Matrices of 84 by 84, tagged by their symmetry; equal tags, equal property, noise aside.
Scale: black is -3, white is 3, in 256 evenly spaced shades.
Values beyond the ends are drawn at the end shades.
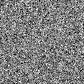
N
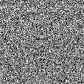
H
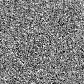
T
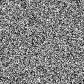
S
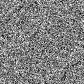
S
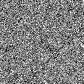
S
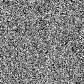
N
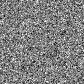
S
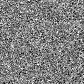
N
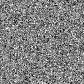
N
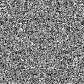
H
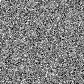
S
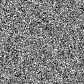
N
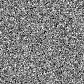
N
